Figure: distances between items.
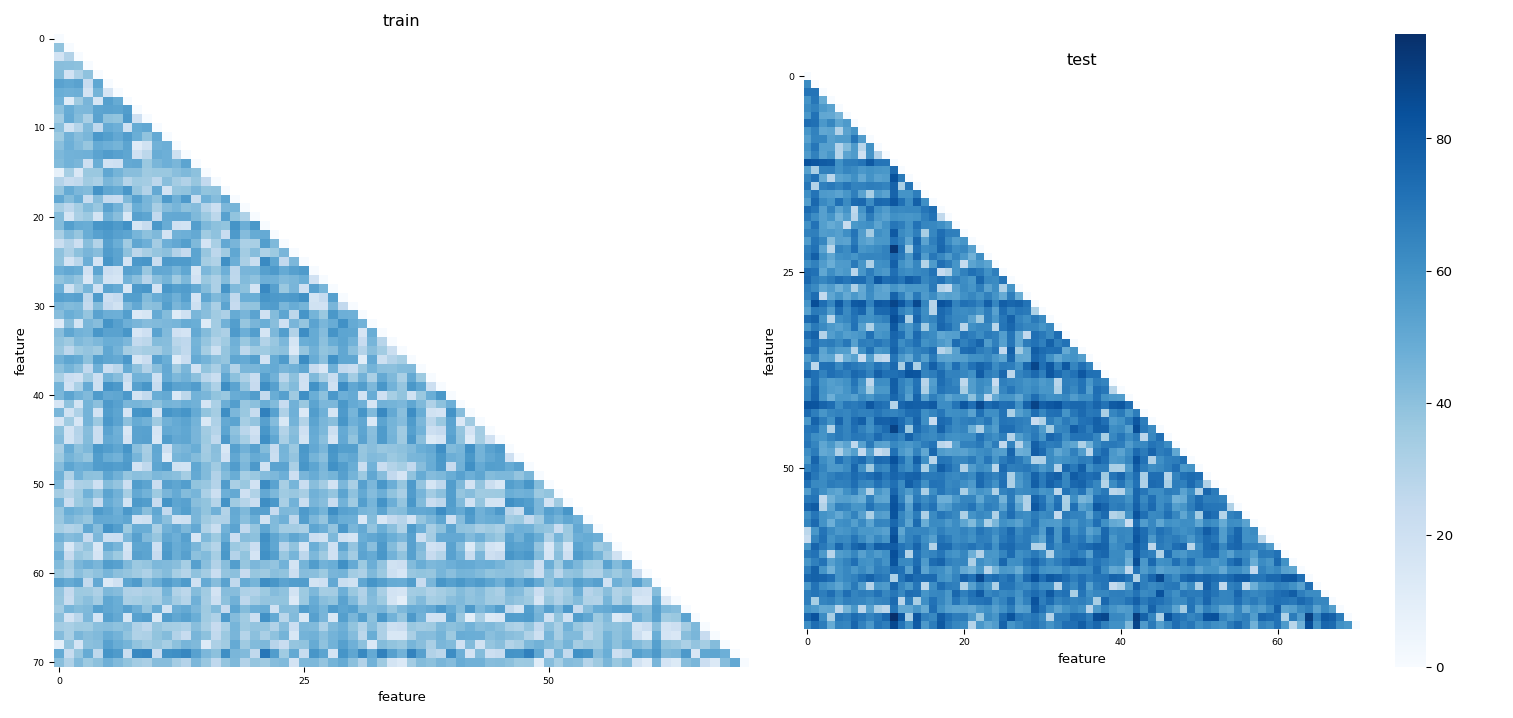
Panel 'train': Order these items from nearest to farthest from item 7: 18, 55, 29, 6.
55, 18, 6, 29
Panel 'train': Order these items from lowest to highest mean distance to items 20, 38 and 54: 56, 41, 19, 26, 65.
65, 19, 41, 56, 26
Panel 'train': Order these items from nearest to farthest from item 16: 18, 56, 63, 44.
63, 44, 56, 18
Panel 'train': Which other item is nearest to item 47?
11
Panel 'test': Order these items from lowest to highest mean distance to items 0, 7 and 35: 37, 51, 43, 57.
57, 37, 43, 51
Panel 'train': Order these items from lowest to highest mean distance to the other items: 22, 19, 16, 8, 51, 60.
16, 60, 19, 51, 8, 22
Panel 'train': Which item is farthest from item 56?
21
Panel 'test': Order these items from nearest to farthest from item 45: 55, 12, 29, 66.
55, 29, 12, 66
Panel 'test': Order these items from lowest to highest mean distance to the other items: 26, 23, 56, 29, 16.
56, 23, 16, 26, 29
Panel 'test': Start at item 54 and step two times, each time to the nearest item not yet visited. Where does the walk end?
28
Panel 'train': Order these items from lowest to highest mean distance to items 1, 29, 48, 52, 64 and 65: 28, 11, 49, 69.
28, 69, 49, 11
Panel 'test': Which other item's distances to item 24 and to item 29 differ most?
20
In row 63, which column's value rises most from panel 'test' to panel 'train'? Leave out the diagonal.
41
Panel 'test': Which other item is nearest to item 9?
48
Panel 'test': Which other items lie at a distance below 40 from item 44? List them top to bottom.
16, 29, 30, 49, 60
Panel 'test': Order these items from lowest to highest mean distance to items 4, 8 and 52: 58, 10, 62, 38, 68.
68, 10, 38, 62, 58
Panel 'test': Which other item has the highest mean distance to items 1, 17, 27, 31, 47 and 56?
29
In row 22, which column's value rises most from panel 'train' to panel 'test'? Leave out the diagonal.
11
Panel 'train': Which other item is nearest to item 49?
70
